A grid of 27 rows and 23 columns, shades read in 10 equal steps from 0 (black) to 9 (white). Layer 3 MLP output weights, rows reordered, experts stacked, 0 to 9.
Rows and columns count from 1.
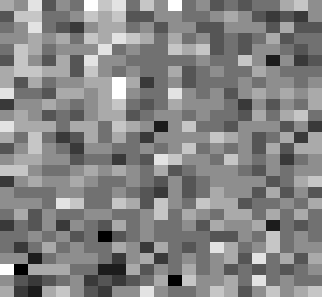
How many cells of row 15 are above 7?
1
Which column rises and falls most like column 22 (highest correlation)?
20
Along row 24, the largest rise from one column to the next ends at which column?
19
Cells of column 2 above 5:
9
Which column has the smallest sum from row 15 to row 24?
8
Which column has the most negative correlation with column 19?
3
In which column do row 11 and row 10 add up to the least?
18
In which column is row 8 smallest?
11
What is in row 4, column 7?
7
